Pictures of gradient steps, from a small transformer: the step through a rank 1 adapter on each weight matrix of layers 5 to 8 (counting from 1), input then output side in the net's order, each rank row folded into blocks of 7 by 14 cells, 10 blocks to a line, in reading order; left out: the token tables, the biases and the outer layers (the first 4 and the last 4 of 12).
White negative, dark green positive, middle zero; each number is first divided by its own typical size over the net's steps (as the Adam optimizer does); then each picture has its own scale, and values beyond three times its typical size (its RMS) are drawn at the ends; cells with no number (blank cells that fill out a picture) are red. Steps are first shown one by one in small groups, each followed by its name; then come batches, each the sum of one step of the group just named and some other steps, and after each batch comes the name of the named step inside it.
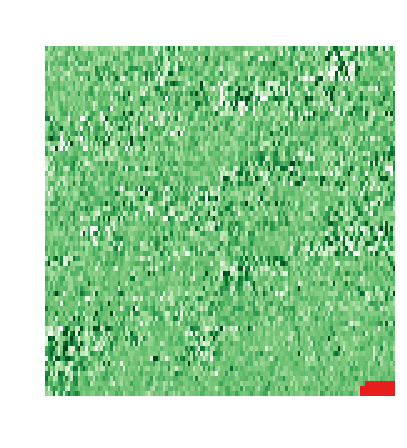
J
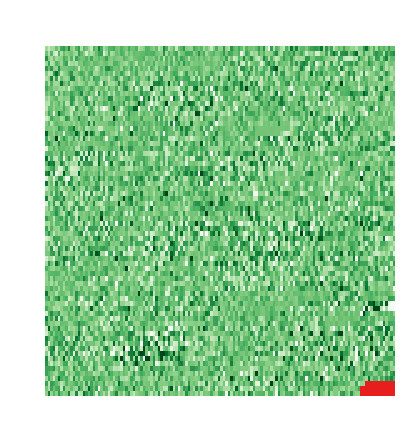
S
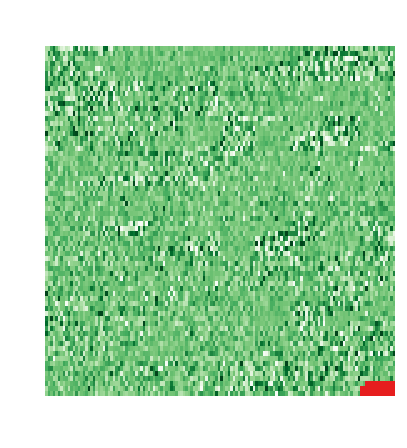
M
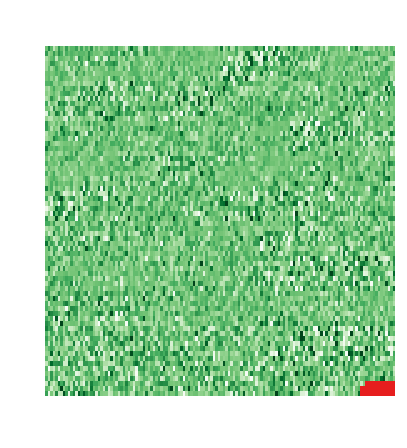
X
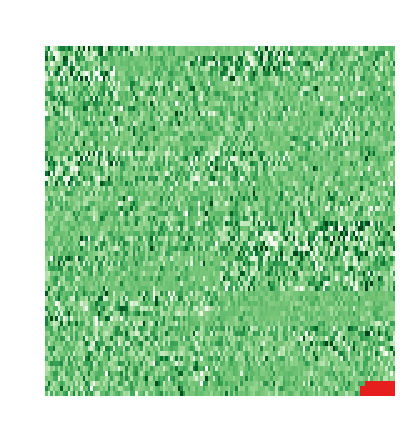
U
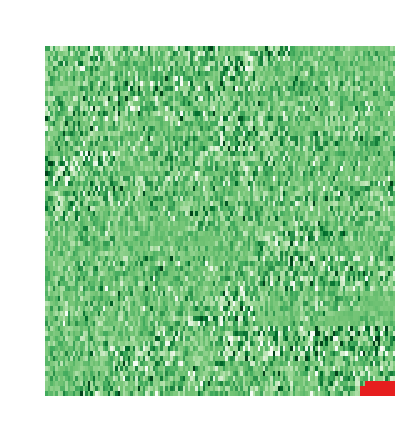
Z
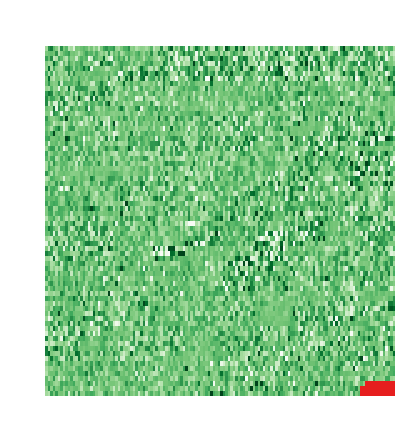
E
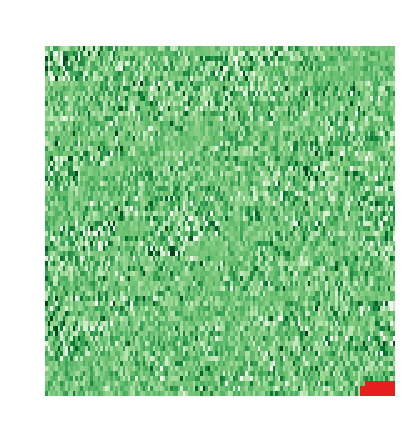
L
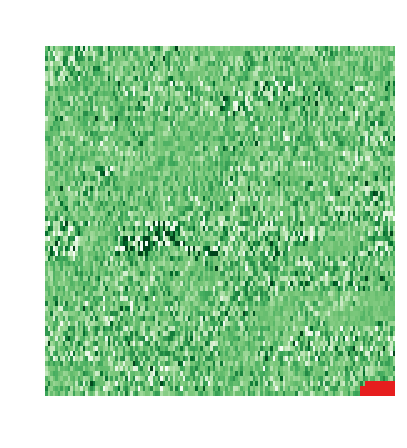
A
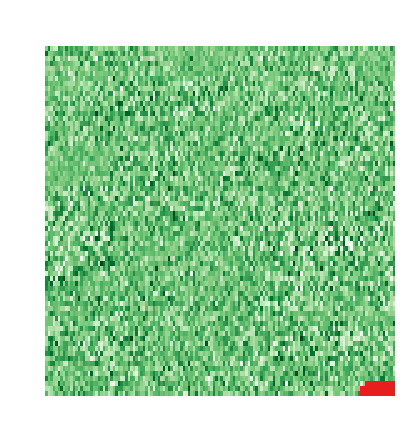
X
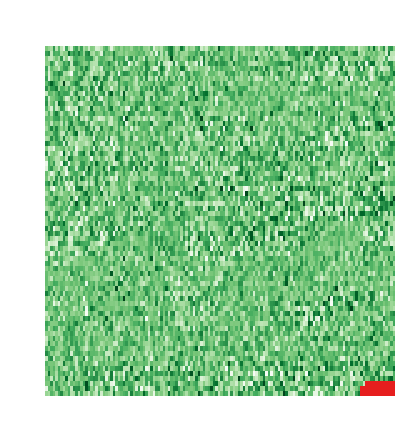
M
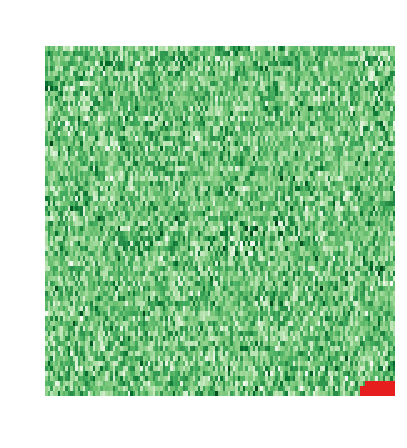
M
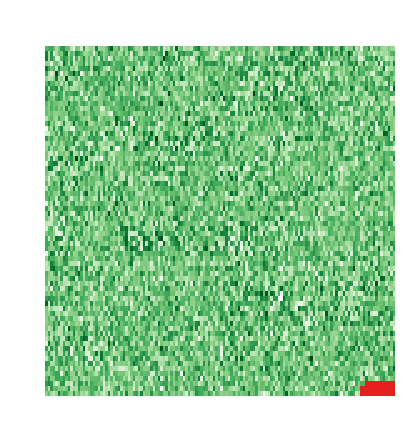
A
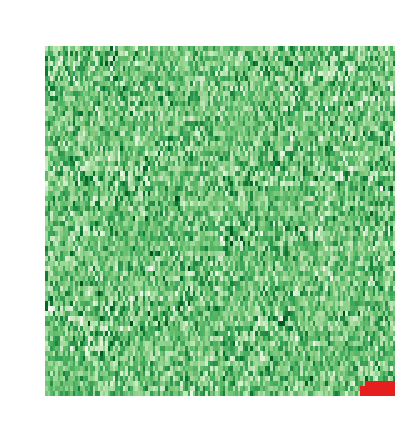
L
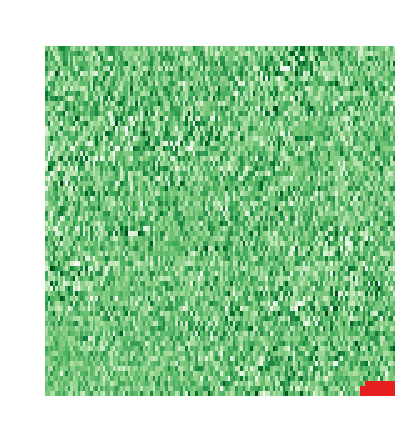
U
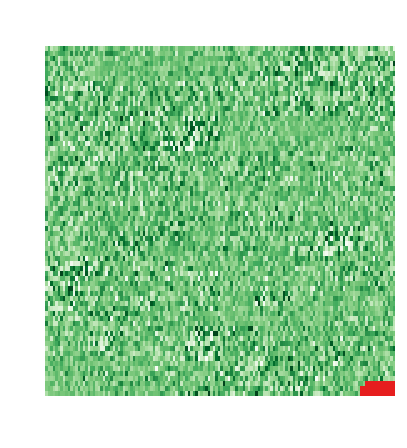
U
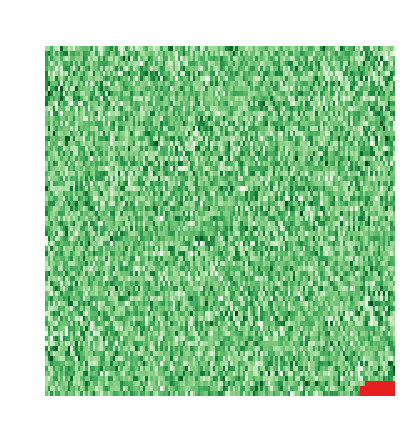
E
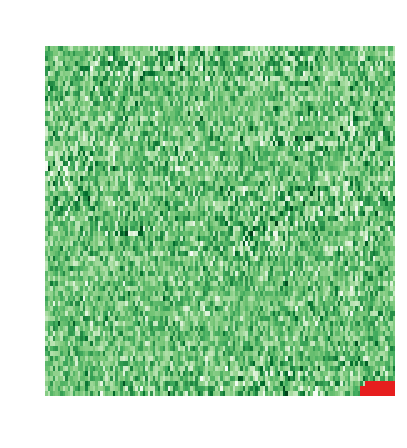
E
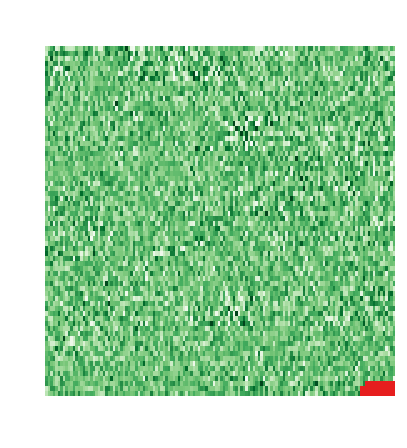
E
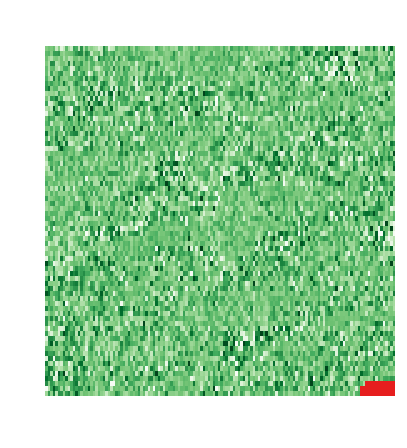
M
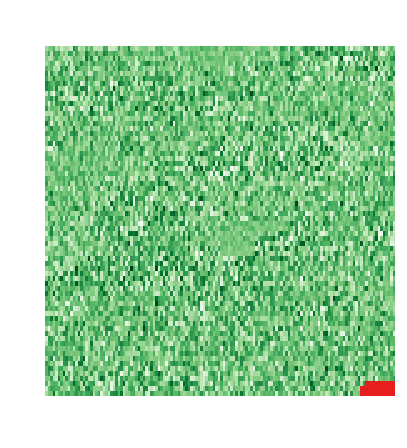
M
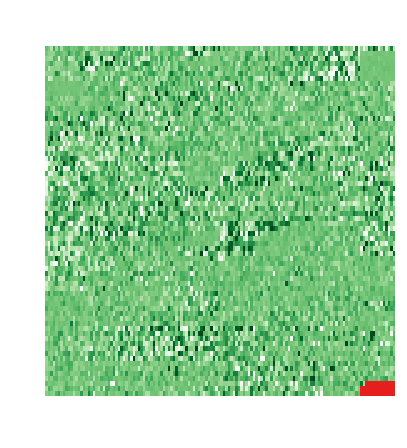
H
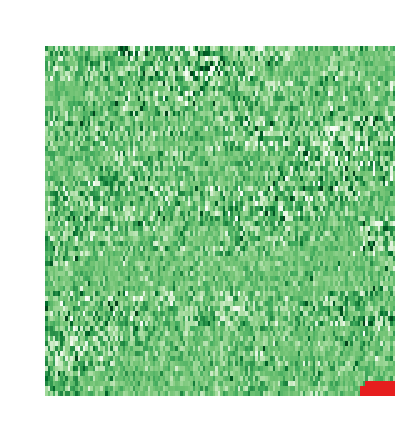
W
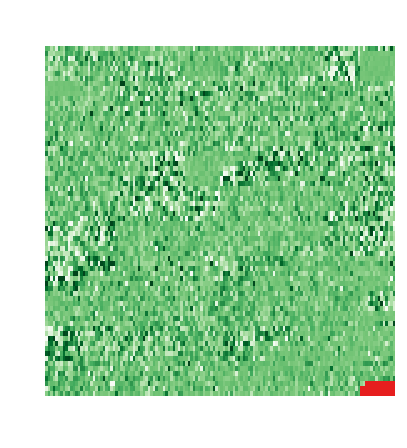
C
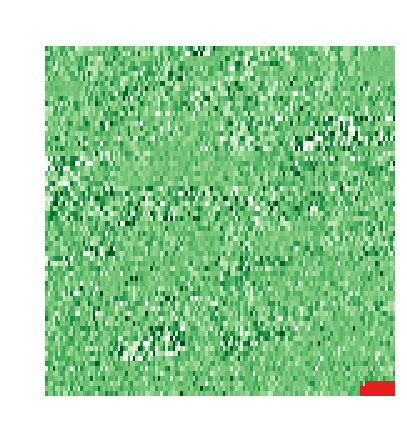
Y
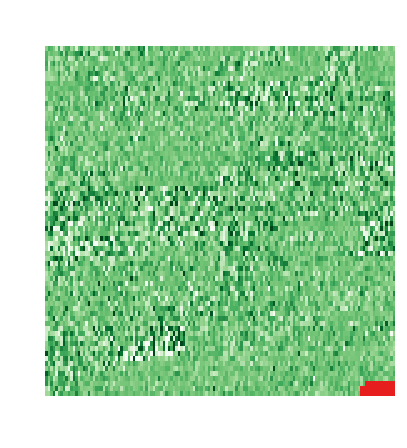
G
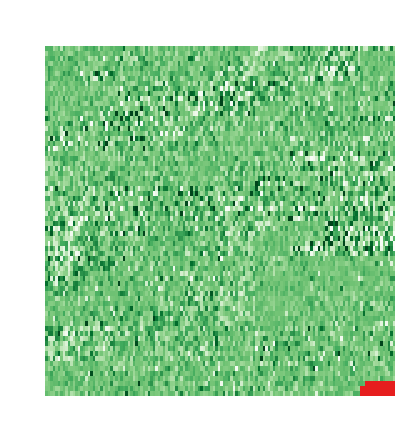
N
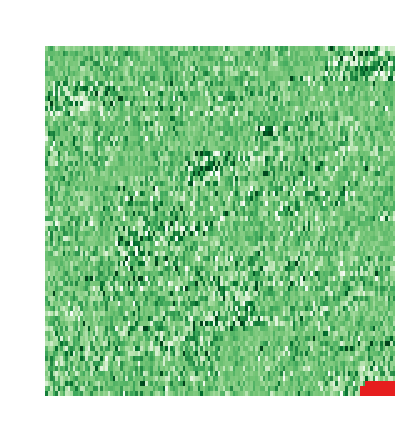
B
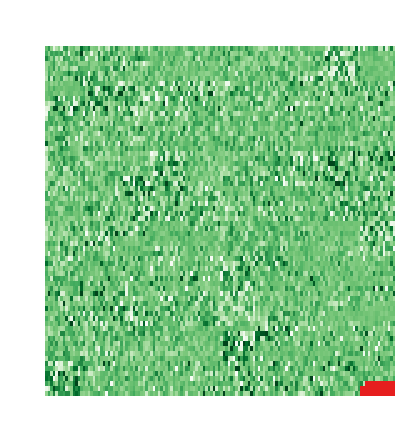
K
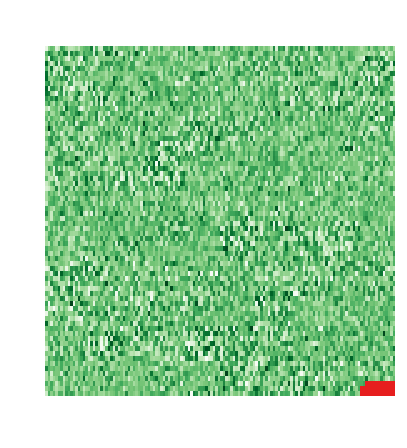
H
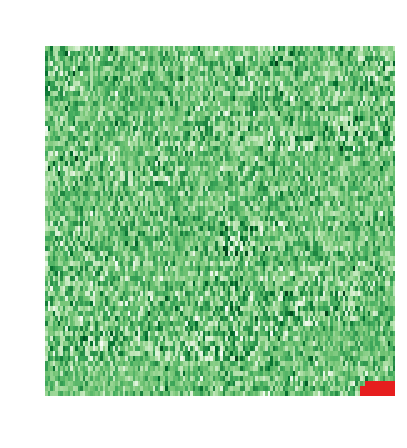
Y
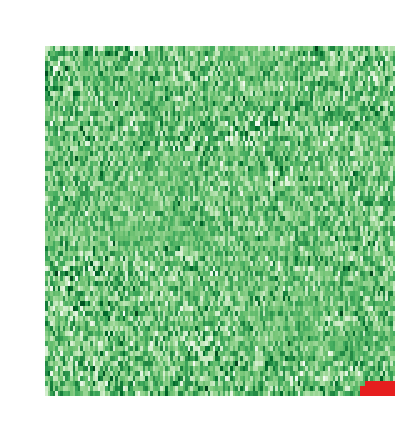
W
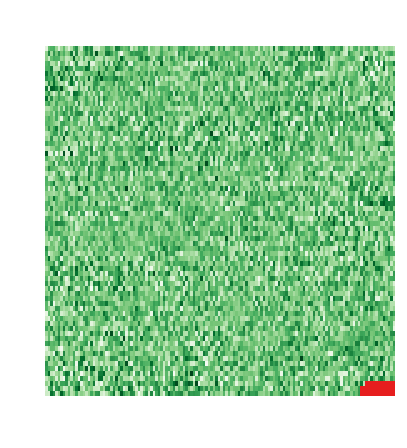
N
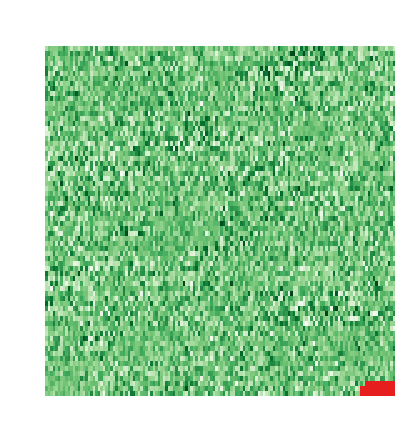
H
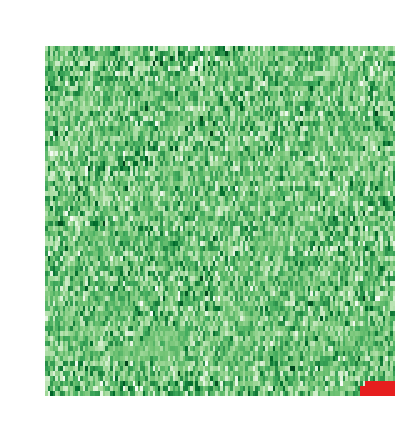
N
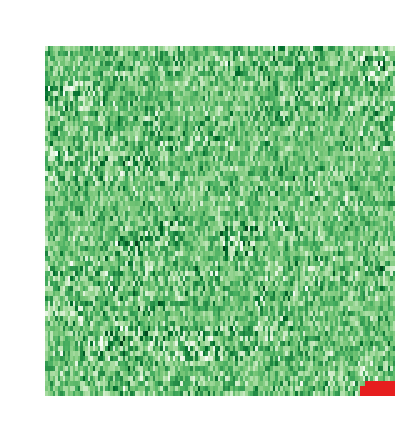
B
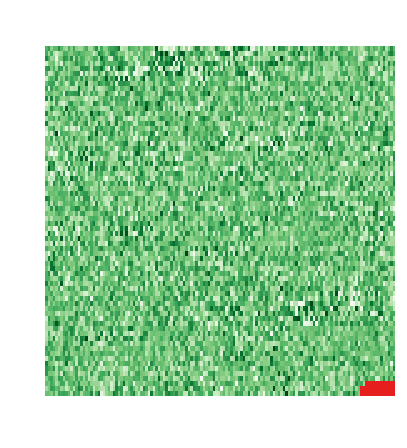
C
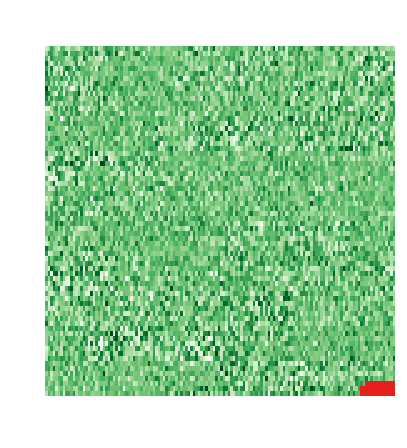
Y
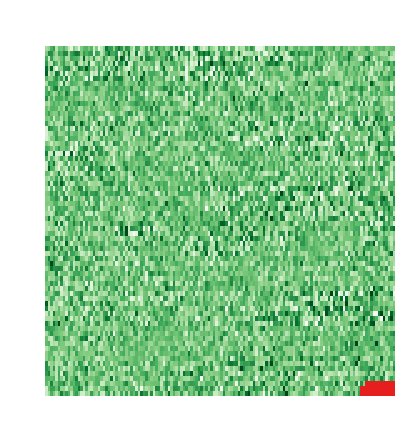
W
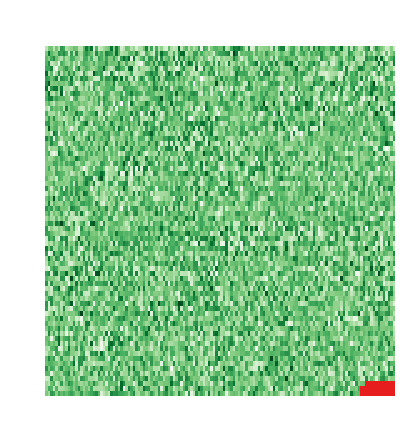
N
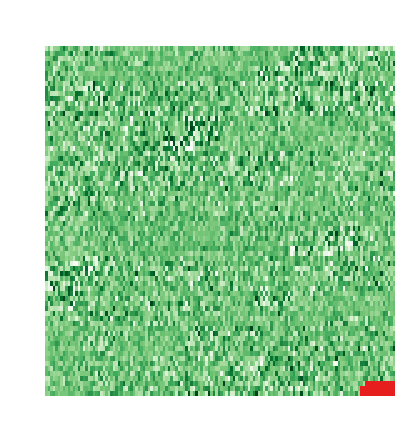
H
